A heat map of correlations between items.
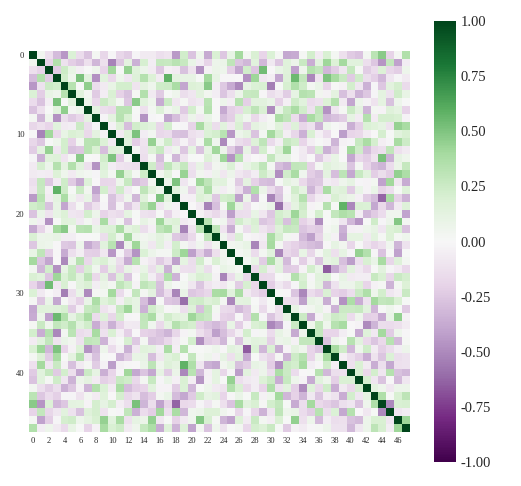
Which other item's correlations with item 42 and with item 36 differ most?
34
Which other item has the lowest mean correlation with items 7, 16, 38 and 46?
30
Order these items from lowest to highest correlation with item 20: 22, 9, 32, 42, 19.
42, 9, 22, 19, 32
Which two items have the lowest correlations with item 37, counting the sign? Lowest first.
27, 7
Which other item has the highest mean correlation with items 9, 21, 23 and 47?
46
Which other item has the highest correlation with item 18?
16
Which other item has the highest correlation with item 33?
3
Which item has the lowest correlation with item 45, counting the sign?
44
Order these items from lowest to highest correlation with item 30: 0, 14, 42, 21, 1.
21, 1, 14, 0, 42
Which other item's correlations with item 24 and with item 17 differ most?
28
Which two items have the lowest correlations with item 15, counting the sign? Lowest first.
31, 40
